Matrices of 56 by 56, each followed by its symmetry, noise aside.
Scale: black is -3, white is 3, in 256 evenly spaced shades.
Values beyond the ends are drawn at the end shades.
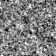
antisymmetric.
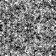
mirrored top to bottom.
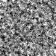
symmetric across the other diagonal.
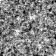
symmetric.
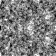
mirrored top to bottom.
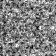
mirrored top to bottom.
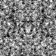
mirrored left to right.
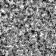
no symmetry.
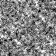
symmetric.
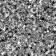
antisymmetric.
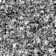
no symmetry.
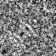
symmetric across the other diagonal.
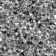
same after a half turn.
